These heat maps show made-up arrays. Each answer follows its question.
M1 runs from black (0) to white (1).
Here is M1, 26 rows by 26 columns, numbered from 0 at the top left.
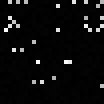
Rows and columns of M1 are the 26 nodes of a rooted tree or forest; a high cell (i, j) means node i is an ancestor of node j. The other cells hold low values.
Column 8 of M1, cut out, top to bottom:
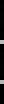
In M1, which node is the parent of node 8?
10
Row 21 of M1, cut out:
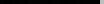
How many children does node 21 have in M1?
1
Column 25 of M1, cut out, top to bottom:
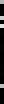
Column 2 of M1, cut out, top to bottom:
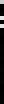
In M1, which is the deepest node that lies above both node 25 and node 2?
4
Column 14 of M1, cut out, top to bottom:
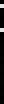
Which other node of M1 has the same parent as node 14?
24
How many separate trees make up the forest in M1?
8
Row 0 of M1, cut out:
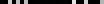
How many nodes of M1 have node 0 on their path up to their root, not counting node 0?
6
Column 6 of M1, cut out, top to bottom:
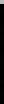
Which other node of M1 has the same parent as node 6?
18
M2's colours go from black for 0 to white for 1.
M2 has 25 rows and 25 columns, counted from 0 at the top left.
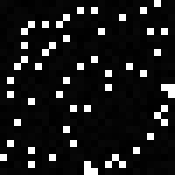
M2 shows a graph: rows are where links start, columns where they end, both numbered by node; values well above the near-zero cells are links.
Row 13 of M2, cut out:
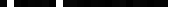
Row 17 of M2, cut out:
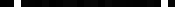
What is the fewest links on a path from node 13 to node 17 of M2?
4
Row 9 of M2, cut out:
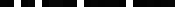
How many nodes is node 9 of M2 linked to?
4
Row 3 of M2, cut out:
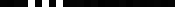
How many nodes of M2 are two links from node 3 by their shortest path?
5
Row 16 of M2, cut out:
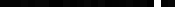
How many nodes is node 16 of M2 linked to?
1
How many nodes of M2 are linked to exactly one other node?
6
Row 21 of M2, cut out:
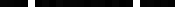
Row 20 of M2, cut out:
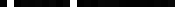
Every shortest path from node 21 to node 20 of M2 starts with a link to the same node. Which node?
node 4
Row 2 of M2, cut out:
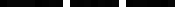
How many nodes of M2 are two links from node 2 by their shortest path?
4
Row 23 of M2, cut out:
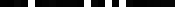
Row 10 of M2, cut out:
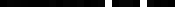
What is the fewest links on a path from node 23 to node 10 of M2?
2
